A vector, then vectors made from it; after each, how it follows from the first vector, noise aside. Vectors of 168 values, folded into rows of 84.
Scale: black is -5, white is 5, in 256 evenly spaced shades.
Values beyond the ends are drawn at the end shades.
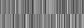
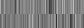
negated, partly zeroed.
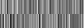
wrapped around, negated.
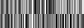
negated, scaled up.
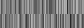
negated.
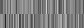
wrapped around, negated.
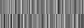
wrapped around, negated.
